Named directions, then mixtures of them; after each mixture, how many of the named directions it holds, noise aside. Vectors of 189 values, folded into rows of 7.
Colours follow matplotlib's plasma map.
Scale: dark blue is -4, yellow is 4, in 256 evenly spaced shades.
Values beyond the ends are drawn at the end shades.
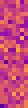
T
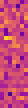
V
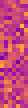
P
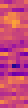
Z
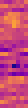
one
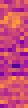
two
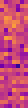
three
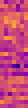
two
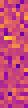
one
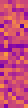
three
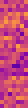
four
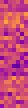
four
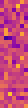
one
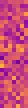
two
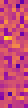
one
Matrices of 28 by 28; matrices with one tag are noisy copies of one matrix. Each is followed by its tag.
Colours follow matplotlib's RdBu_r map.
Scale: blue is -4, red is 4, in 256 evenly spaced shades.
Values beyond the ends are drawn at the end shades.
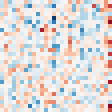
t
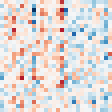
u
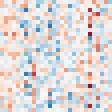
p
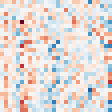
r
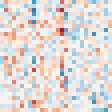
u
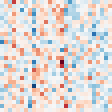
u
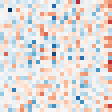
t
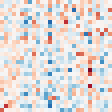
p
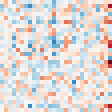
t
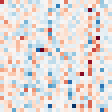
p
